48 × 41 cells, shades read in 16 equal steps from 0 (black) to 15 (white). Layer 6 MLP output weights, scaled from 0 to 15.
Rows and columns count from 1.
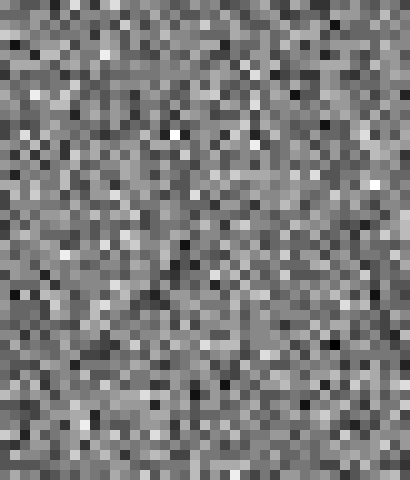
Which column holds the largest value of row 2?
39
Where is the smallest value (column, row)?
34, 35
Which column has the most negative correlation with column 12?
21
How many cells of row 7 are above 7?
24
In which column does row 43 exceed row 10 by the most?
9
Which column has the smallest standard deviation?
31
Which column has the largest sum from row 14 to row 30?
14
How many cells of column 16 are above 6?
29
